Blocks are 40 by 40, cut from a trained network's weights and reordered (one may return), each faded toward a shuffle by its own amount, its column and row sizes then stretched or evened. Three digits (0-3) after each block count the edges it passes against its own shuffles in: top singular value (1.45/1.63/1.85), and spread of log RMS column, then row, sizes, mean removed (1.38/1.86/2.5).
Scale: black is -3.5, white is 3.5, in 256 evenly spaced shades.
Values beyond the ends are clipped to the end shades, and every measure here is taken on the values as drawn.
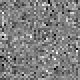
1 1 0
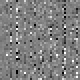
2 3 0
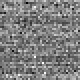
1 0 0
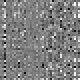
3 3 0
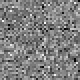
1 0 0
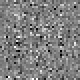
1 2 1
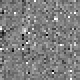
0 2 1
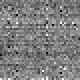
1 1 1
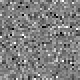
1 0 1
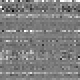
3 1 3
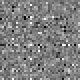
0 1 2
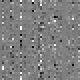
1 3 1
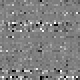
0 1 3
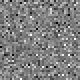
1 0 1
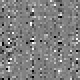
2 3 1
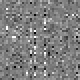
1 2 1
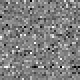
1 0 1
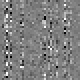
1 3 0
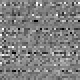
0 1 3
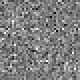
0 0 1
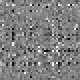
3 1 2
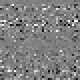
0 1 3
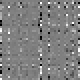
3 3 1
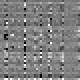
3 3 1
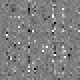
1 2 0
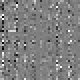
2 3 1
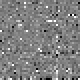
1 0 2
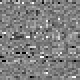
2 0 2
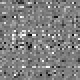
2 1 3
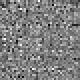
0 0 1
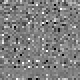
2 1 2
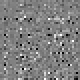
0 2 2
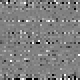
3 0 3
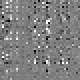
3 3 2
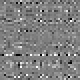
3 1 3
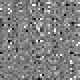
2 1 1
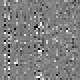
0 3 0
